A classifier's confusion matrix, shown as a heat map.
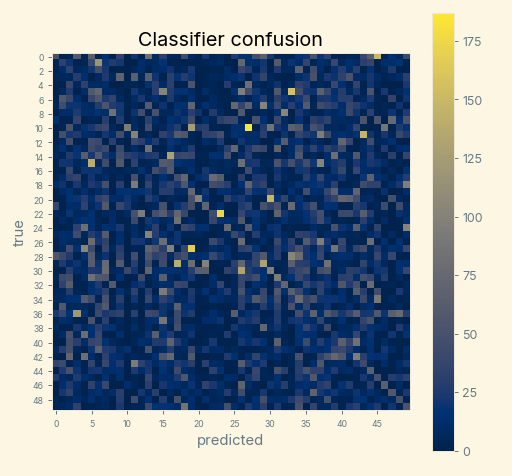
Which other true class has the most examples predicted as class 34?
28
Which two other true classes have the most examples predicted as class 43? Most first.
11, 22
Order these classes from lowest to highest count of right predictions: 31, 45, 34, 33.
45, 33, 34, 31
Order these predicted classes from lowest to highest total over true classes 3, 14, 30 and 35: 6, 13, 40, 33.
40, 33, 6, 13
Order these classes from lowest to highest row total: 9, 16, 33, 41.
16, 41, 9, 33
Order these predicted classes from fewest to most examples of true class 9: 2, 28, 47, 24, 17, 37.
2, 17, 37, 24, 28, 47
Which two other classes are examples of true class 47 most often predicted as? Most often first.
36, 26
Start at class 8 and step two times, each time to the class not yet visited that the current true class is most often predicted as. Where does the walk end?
44
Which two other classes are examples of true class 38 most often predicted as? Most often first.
29, 17
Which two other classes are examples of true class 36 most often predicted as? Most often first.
3, 48
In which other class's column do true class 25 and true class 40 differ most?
13
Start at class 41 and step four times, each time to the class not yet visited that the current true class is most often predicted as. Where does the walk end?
37
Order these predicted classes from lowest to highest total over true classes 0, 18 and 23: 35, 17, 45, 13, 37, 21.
21, 35, 37, 17, 13, 45
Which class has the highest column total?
26
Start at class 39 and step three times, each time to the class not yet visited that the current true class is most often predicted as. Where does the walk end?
19
